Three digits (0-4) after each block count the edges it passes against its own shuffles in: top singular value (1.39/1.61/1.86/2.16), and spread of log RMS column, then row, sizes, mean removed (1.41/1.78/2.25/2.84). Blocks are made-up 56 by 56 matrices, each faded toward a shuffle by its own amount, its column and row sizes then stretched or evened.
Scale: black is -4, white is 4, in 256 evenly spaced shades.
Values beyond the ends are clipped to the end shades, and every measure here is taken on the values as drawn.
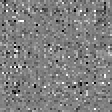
2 2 2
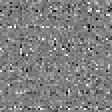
2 1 3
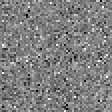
1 1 0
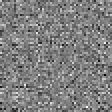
3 2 2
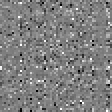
3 3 1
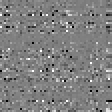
3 2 4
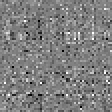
3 2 3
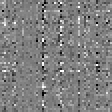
3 4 2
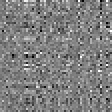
4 3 3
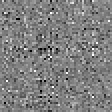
3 2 2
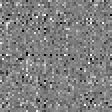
2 2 2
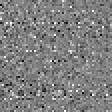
1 1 2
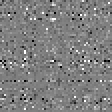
1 2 3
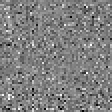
2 1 3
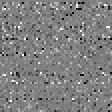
0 0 3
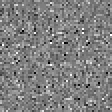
0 1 1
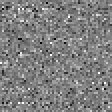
1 0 1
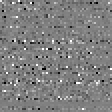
0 0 4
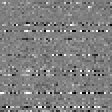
4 0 4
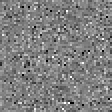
0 0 1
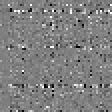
3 3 3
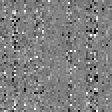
0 4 0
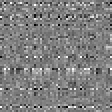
4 2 4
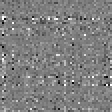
1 2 3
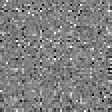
3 2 1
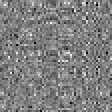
4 1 2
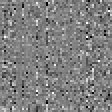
2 4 0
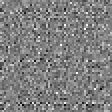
4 1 2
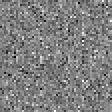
2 1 0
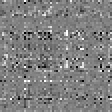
3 3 4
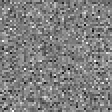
2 2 0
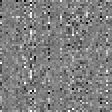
2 4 1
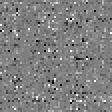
0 2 1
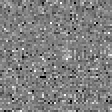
2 0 2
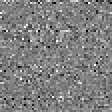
1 0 3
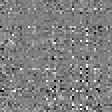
1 3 4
